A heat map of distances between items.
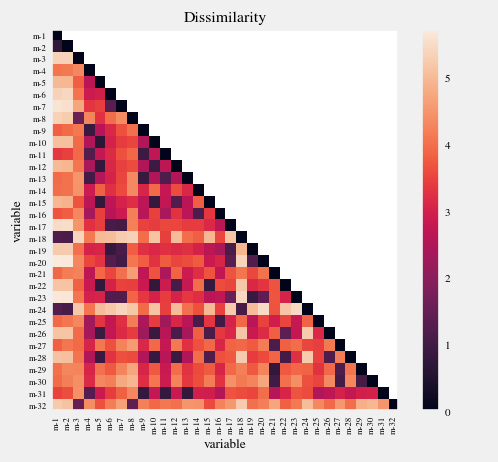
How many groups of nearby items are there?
7
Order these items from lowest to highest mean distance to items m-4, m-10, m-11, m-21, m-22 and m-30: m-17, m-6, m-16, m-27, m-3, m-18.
m-27, m-16, m-6, m-17, m-3, m-18
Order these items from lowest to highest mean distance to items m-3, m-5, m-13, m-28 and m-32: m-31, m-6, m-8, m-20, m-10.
m-10, m-8, m-31, m-6, m-20
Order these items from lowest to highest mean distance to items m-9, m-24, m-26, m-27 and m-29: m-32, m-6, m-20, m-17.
m-6, m-17, m-20, m-32
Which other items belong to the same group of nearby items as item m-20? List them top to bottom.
m-6, m-7, m-17, m-19, m-23
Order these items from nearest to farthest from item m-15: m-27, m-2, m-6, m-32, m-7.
m-6, m-7, m-32, m-27, m-2
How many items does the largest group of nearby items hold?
7
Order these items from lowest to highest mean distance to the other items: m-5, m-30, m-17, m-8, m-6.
m-5, m-6, m-17, m-30, m-8
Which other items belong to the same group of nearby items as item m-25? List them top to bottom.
m-14, m-16
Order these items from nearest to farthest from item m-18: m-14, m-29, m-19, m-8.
m-14, m-29, m-19, m-8
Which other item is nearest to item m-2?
m-1
